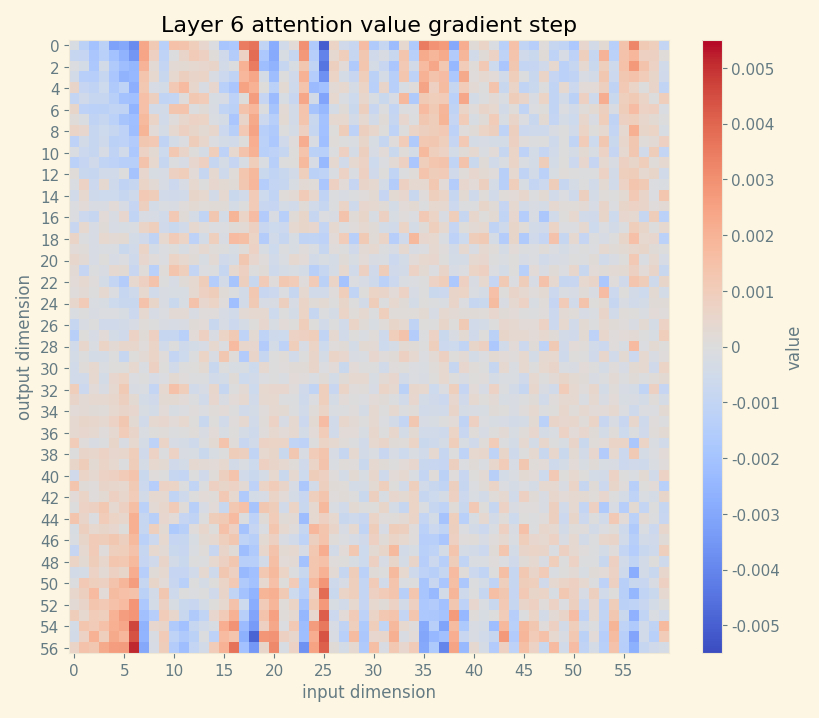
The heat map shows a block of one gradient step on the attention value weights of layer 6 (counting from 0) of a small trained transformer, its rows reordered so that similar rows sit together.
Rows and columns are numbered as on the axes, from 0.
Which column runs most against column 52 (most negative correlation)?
33
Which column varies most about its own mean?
25
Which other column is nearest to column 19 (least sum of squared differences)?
43
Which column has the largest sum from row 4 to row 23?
18
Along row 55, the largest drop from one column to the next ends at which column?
7
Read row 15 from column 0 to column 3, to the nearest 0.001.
0 0 0 0
